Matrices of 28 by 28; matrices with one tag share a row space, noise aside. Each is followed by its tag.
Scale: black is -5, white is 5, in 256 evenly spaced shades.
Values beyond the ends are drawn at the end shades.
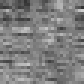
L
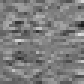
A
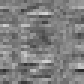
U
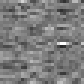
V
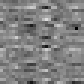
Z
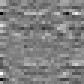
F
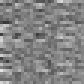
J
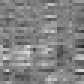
L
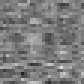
V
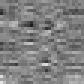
Z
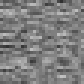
V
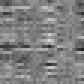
L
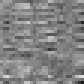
L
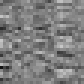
J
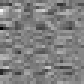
J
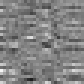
Z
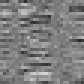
U
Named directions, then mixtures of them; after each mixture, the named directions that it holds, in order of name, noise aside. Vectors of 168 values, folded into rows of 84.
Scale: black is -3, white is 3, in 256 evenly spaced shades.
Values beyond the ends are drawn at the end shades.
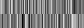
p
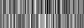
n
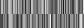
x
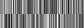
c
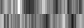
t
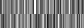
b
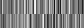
b.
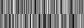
n, p.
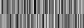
b.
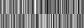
b, c, n.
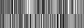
c, p, t.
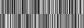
b, c.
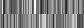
b, n, t.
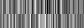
n.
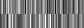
n, x.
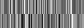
p.
